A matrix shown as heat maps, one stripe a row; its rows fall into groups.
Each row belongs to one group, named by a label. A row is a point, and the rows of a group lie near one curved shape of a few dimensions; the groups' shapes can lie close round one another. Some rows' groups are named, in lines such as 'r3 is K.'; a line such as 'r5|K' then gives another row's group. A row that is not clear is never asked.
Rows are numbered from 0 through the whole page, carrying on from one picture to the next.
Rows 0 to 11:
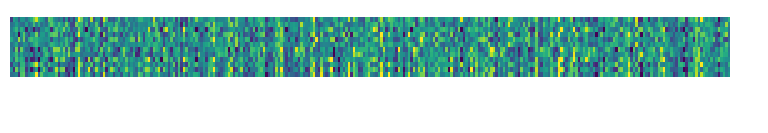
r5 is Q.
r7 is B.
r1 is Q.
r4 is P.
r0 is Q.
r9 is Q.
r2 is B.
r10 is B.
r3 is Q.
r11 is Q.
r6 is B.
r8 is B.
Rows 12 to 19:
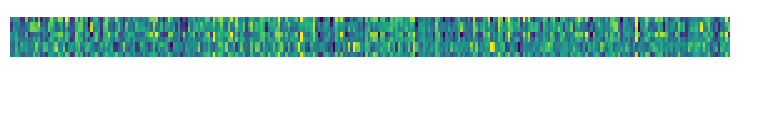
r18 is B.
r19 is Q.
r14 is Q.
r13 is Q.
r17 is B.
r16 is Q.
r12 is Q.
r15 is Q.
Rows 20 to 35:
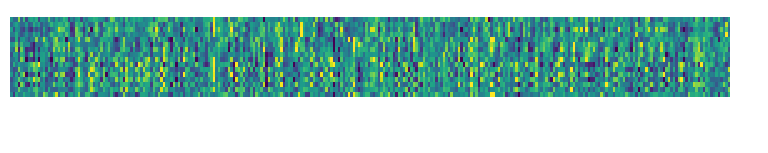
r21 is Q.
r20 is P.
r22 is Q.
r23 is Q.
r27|B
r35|B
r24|B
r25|B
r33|B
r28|B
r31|B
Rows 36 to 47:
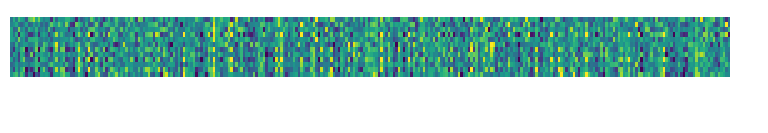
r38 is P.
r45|Q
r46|B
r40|P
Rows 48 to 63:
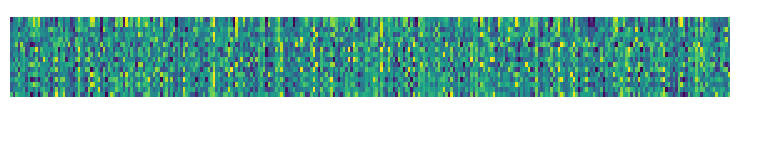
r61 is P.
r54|Q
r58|Q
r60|B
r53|B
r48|P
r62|B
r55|B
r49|P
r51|P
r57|P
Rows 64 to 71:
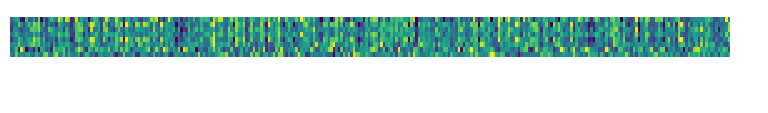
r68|P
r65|P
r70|B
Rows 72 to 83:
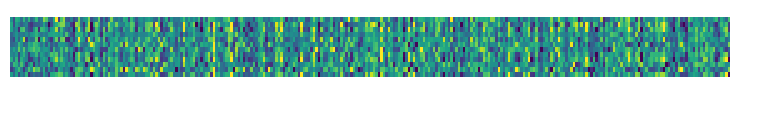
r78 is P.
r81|B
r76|B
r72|B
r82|P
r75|Q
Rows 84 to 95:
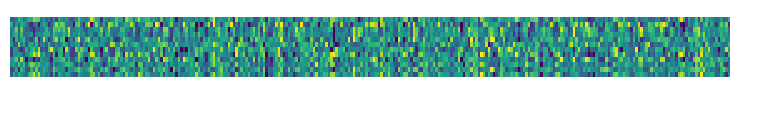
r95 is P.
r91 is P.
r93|P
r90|Q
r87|B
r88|B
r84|P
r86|B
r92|B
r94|B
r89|P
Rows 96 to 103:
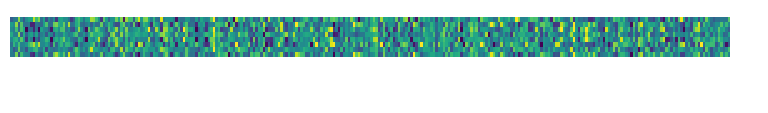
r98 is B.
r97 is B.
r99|P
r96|P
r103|B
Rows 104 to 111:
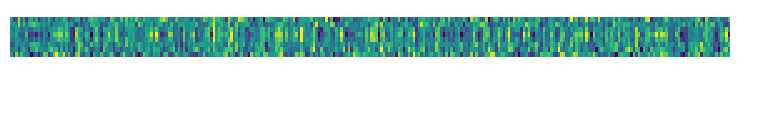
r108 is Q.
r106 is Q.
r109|Q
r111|B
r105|P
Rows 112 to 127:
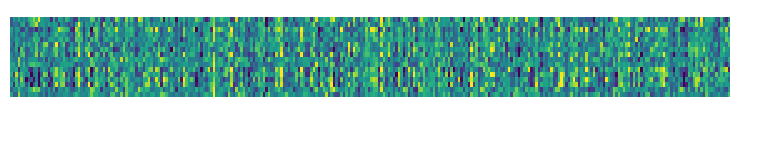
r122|Q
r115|Q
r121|P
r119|Q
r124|B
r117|B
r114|Q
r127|P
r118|B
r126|P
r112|P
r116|Q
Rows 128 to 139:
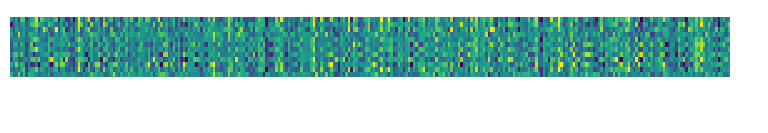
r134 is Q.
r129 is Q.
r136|Q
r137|B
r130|B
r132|Q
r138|Q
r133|B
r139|P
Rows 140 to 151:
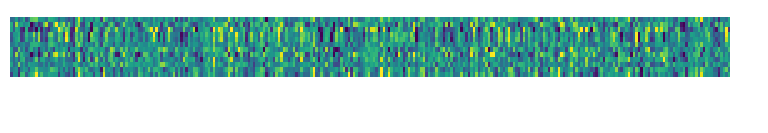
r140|Q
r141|B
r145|Q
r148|Q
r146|P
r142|Q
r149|P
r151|Q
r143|Q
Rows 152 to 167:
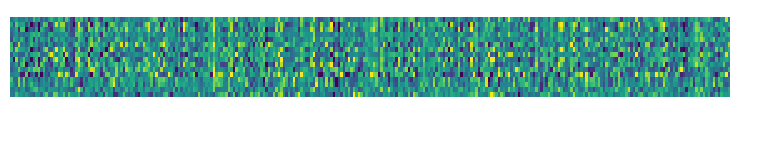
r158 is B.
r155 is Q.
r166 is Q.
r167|B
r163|Q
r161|B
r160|B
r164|P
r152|Q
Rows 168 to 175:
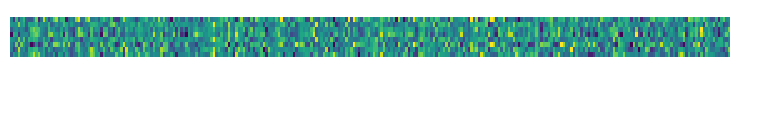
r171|Q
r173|B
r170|Q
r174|P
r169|P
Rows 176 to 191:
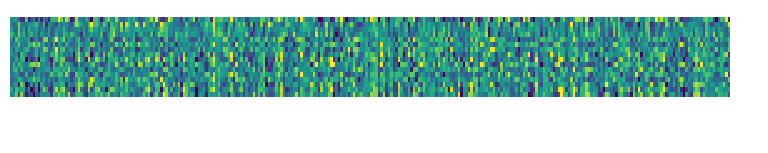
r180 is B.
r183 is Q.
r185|P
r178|P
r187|Q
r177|P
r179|P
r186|B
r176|Q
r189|B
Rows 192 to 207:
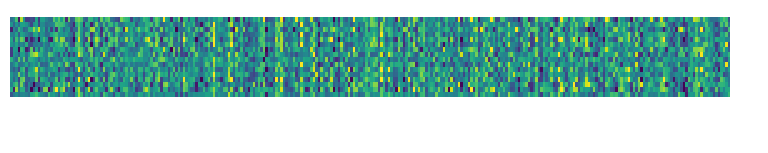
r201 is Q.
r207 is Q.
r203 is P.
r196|B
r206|B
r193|Q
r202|Q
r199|Q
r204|Q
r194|P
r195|Q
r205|B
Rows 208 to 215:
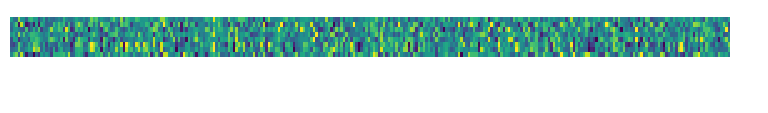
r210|Q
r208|P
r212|Q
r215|B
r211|P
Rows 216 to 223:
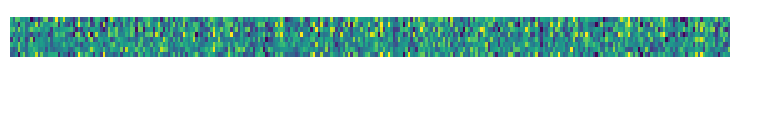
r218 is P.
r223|Q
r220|B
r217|Q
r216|B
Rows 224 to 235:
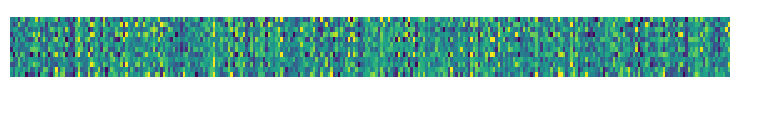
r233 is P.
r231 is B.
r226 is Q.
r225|P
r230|Q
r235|B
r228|B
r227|P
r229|Q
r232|P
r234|B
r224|Q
